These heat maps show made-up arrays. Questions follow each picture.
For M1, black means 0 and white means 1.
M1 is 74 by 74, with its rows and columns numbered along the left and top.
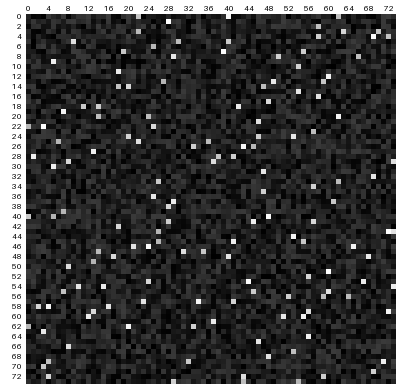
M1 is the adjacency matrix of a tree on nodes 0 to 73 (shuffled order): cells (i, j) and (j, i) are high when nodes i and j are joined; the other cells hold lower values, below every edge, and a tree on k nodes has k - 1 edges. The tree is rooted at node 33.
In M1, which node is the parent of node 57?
41
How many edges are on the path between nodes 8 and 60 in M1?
7
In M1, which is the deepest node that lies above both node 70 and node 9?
0
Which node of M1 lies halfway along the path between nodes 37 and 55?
43
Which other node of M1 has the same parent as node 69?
58
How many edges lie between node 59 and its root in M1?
4
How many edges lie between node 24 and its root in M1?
3
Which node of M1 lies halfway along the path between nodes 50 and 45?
73
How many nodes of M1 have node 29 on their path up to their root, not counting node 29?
5
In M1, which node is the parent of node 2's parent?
4
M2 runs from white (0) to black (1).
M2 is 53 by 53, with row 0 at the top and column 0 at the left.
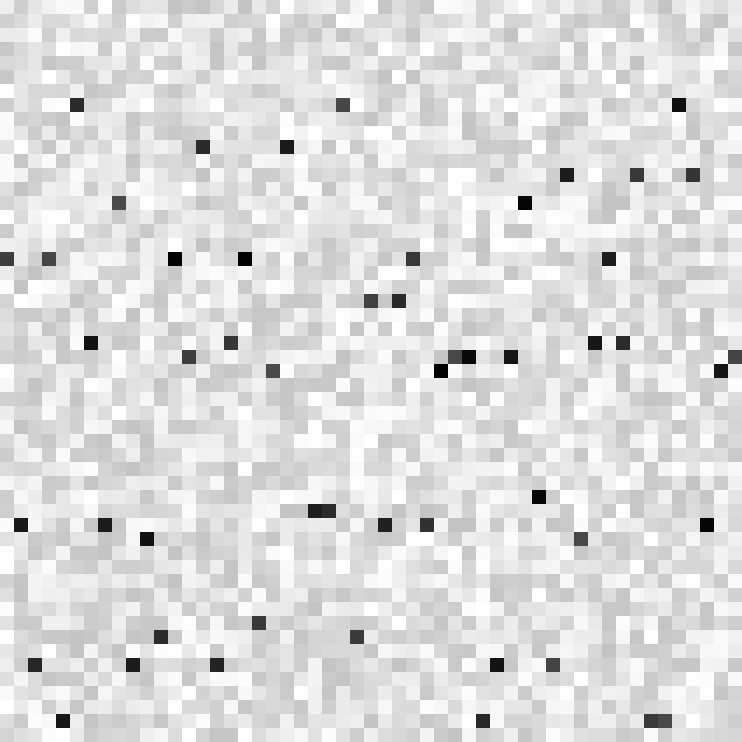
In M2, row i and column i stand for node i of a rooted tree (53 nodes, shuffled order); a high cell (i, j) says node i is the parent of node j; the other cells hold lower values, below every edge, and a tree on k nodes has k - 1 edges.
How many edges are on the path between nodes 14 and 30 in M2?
2
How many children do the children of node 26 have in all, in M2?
4
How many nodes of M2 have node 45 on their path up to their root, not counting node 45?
9
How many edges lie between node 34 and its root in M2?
3
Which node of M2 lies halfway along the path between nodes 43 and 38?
7
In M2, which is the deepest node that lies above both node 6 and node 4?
51
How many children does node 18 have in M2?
6
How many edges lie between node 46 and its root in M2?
3
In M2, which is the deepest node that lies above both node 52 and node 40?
12
